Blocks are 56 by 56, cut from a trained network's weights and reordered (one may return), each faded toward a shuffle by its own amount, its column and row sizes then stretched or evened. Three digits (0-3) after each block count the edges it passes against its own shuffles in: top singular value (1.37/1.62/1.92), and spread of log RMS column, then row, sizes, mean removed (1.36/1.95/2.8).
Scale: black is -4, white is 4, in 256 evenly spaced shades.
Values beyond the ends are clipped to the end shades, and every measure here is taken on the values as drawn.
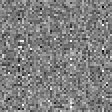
1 2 0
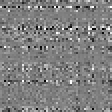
1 2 3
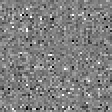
0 1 2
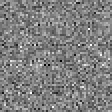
1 0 1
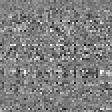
2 1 3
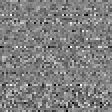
0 0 3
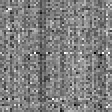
3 1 1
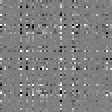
2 3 3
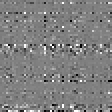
1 2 3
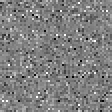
0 0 2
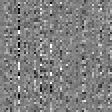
3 3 0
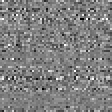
3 0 3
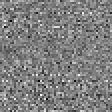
0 0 2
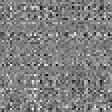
3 2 3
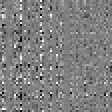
2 3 1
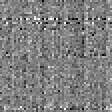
2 0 2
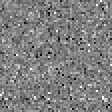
0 0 0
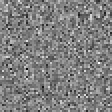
1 1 0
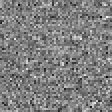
2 0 2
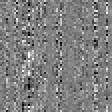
2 3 0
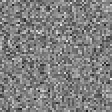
2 0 1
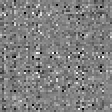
0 2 2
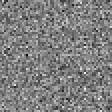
1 1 0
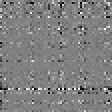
2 2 3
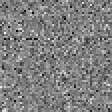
1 1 0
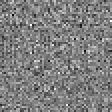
2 0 2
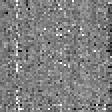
1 2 1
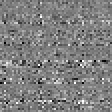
1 1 3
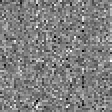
0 2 1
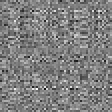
3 0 3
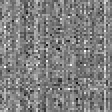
3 2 0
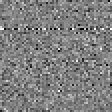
2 0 2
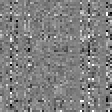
2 3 1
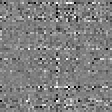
2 2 3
